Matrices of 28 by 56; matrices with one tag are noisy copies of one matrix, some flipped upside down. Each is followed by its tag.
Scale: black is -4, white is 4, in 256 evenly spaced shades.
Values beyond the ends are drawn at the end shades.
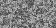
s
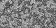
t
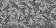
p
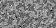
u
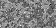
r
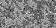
r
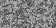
s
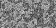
r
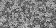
t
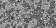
r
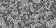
t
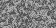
u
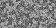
u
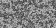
s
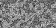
p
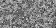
s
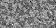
u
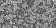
s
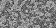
t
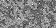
r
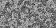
t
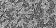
r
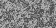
r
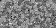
t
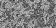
r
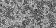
r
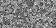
s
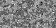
s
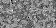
s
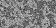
r
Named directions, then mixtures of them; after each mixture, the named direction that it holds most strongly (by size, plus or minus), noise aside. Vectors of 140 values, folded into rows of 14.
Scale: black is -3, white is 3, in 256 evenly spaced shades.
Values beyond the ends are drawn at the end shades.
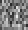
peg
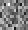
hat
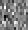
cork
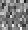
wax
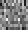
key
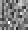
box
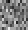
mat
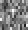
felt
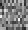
key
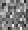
wax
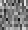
key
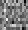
key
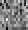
key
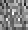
key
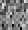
wax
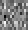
cork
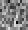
mat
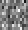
wax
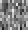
felt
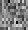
mat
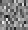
cork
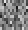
hat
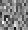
cork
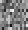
felt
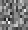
box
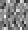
wax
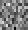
hat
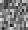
felt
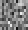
box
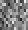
hat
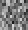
wax
